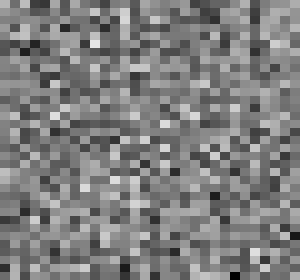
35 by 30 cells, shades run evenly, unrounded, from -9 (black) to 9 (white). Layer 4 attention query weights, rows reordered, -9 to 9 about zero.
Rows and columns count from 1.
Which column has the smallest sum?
5
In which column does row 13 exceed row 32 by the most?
6
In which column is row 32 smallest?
18
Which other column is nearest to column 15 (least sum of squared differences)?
2
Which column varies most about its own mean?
14
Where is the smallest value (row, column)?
35, 24
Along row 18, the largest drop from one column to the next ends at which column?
16
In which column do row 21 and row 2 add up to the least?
21
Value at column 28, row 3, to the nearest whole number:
3
